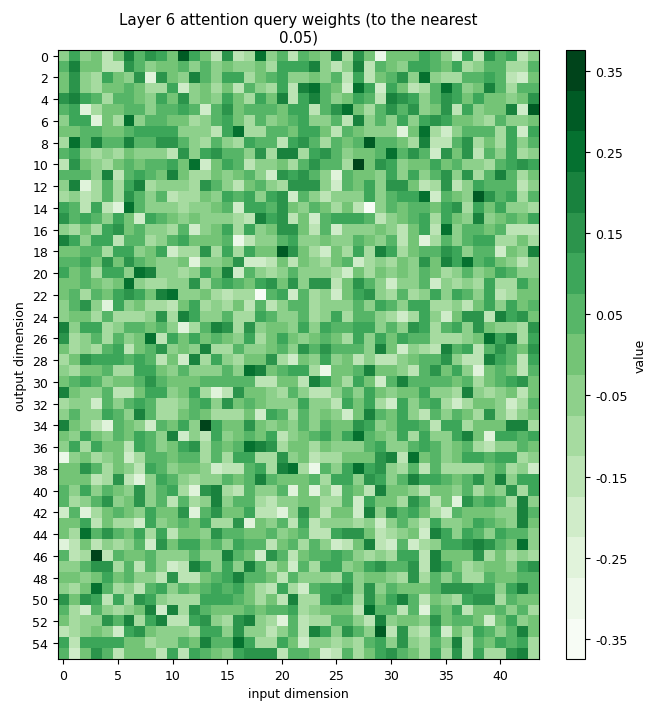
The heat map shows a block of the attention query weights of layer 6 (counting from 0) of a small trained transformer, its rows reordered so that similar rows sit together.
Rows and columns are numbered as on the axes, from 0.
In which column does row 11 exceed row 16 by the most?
10
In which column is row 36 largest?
17
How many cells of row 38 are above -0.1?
28
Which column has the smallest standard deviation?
40
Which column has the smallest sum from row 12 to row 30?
16
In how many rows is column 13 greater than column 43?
23
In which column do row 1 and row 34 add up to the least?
4
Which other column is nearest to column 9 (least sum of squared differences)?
37
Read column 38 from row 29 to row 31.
-0.25 -0.1 -0.05
